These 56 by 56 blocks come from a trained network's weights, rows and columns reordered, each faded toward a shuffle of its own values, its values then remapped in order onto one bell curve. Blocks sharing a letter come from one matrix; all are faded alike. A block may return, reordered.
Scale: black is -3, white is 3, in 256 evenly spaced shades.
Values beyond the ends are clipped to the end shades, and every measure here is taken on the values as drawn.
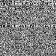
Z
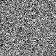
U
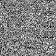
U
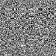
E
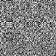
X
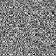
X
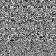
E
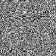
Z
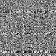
E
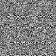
X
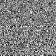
Z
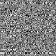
E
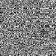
X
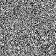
U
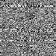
Z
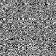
E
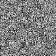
U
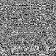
Z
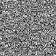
U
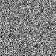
U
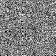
U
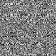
Z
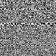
E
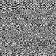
E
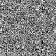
U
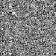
U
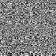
X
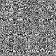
X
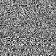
X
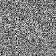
U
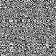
E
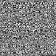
E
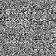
E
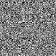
X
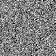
U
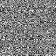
E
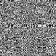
X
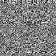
Z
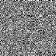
X
